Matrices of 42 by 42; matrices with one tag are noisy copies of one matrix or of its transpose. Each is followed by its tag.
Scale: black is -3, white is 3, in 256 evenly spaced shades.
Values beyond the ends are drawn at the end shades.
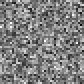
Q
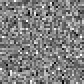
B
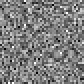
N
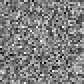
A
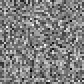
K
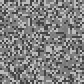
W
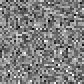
N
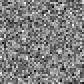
N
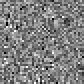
N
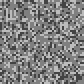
B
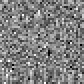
A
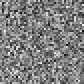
N
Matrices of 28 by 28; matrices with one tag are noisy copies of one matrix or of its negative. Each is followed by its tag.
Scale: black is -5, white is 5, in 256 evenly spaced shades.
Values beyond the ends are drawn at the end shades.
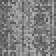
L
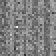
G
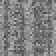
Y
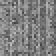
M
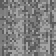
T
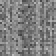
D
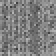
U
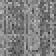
T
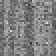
Y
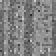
Y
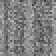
Y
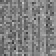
M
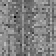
L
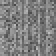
M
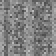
Y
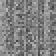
G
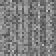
M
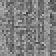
G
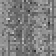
L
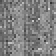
T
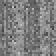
T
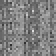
T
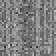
D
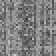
D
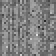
U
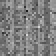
G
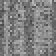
Y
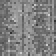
L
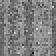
Y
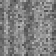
Y
